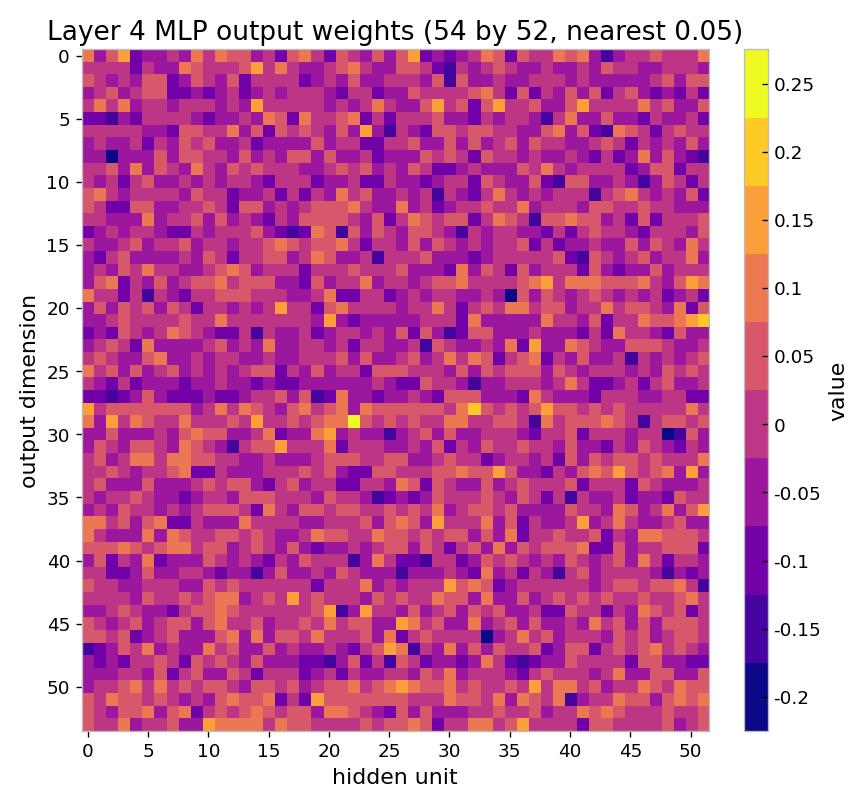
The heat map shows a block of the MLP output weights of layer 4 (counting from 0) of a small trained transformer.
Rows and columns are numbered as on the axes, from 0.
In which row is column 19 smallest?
27
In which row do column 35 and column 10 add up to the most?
53
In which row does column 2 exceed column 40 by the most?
51
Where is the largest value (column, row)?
22, 29
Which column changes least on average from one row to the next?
13
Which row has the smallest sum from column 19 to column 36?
48
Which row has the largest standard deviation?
0
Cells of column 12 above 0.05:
6
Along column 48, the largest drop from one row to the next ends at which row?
30
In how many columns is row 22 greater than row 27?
24
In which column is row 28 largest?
32
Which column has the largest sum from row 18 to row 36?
20
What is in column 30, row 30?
0.05
